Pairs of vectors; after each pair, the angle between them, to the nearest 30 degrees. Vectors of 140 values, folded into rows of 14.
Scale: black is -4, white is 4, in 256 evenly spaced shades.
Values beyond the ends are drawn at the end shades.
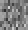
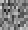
60 degrees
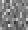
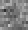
60 degrees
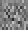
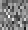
150 degrees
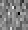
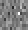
150 degrees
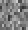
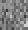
90 degrees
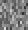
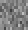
150 degrees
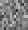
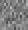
90 degrees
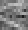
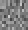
90 degrees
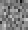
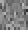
90 degrees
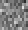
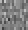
120 degrees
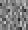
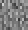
60 degrees
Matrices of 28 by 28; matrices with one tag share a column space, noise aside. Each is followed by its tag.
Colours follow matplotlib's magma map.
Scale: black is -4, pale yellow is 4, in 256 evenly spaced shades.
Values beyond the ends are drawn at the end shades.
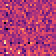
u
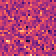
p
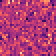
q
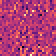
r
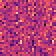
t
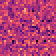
p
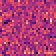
u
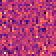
u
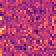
p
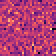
u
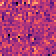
q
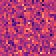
u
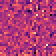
r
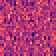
q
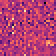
t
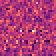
p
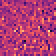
p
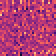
r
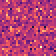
p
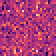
r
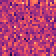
q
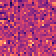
t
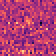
u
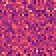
r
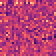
q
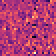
u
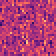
t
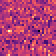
p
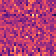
r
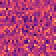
p
